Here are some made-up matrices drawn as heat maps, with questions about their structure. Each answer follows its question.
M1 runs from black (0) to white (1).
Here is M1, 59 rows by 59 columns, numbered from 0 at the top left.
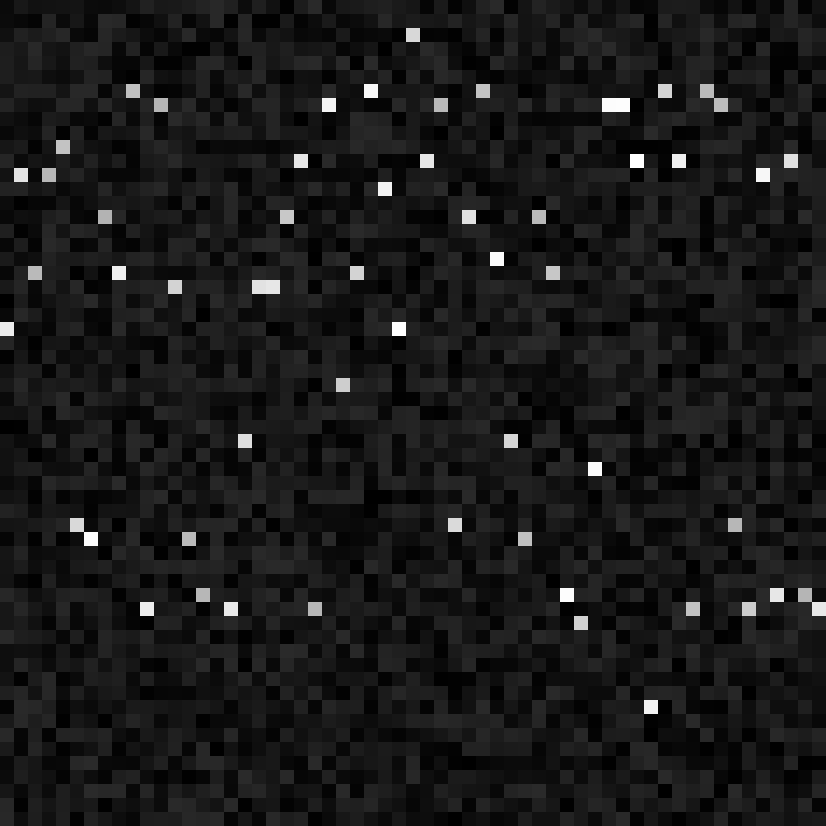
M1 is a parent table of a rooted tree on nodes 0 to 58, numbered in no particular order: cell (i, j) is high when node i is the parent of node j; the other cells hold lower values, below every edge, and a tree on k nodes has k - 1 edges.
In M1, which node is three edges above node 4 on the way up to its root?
7
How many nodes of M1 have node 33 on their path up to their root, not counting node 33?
5
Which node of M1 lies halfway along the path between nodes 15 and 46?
6
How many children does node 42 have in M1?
4
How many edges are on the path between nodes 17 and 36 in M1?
2
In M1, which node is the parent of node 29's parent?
19
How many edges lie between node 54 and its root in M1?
3
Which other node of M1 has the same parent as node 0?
28
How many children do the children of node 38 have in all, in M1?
9
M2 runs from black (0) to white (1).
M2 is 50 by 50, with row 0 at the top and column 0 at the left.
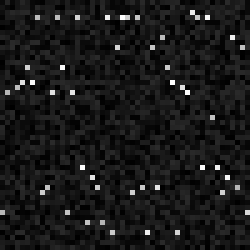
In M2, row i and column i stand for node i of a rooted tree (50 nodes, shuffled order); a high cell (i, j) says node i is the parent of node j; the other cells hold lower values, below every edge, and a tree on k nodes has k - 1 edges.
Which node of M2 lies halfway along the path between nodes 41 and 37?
46
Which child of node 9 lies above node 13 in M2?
23
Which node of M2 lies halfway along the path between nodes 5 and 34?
33
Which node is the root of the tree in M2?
2
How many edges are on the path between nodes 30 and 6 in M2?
7
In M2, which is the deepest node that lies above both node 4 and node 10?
18
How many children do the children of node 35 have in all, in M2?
4
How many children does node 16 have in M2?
3
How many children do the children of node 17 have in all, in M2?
9
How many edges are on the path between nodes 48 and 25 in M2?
8
